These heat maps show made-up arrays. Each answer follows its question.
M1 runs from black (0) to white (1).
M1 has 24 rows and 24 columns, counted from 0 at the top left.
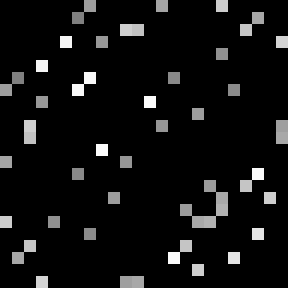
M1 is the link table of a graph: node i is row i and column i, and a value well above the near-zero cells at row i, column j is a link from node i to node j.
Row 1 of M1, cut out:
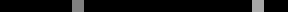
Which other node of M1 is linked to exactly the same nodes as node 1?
node 14
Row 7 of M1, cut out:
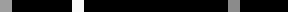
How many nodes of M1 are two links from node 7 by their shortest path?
5
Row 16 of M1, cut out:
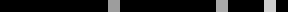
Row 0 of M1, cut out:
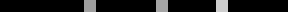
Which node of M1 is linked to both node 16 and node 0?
node 18
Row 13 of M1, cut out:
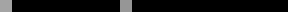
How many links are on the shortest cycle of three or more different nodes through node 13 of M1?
8
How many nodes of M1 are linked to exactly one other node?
5
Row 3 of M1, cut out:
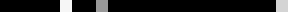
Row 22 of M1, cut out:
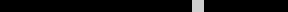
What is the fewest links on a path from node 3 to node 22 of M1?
7
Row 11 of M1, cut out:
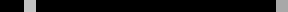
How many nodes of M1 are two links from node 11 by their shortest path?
3
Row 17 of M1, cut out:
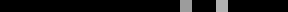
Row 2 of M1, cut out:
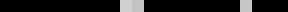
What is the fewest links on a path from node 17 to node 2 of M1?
3
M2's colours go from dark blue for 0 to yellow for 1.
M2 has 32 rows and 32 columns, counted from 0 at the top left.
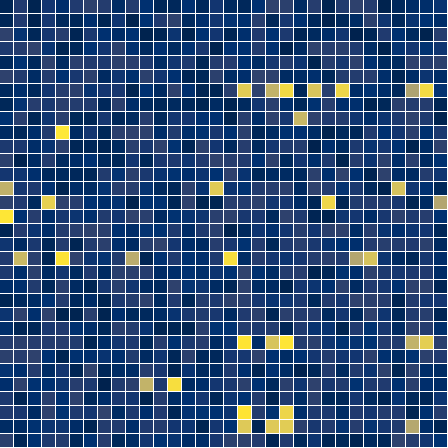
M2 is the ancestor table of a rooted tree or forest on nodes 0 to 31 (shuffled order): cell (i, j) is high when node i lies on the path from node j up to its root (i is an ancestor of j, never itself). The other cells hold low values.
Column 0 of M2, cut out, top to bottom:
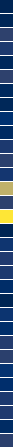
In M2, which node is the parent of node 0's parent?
13
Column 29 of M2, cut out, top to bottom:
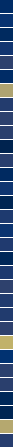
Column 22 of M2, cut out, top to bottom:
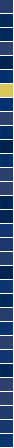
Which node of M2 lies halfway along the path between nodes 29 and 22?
24
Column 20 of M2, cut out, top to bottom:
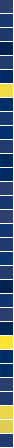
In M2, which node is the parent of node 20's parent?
30
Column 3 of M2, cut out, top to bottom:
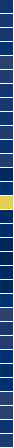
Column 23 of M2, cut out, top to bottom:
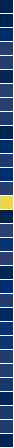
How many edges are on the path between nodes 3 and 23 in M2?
2
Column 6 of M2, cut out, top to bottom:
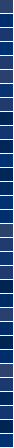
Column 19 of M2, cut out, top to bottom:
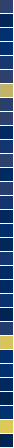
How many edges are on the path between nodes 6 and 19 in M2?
3
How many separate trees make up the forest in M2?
10
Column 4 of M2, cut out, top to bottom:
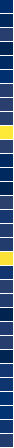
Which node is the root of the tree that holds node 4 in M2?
18
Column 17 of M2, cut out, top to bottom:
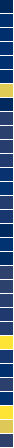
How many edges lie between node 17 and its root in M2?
4
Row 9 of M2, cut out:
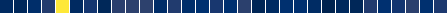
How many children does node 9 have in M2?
1
